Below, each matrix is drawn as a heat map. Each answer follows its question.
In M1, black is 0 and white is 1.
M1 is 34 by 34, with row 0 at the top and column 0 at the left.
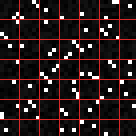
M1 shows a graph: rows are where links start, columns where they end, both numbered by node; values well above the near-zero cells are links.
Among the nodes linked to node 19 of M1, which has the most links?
node 11
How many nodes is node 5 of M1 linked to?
2
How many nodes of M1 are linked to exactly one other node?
9
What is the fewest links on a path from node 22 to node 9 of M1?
4
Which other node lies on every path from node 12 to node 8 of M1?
node 20
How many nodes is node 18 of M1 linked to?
4
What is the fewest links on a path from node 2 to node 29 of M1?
7
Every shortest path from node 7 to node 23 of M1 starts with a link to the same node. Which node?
node 25
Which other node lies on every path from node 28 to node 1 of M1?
node 0
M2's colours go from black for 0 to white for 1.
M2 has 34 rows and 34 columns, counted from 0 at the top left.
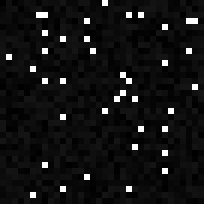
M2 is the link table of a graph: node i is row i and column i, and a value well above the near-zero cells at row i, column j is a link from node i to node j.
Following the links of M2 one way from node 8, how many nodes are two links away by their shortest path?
3
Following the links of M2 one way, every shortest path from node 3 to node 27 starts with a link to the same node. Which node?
node 31
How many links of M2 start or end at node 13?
3
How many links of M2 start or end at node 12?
1
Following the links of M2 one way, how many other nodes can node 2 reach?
9
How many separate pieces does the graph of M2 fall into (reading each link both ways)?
5
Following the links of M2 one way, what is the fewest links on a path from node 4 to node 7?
2
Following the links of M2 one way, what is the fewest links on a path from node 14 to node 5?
2
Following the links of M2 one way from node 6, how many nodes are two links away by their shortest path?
2
